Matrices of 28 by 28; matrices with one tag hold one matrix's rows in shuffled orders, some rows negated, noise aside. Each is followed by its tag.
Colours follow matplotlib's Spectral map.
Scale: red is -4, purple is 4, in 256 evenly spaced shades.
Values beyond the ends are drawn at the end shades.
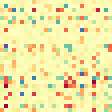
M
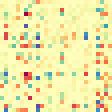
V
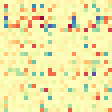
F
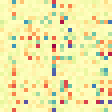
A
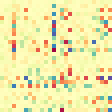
A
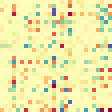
A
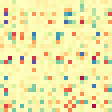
M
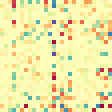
A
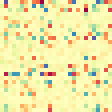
F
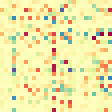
A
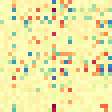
A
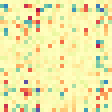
V
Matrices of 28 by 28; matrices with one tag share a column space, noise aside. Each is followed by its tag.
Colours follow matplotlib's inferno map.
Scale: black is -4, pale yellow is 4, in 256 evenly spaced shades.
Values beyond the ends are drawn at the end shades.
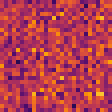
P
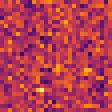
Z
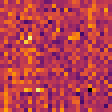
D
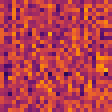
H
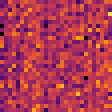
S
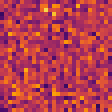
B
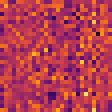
P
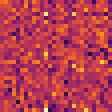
P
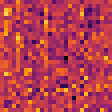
D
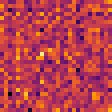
P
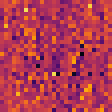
H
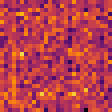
P
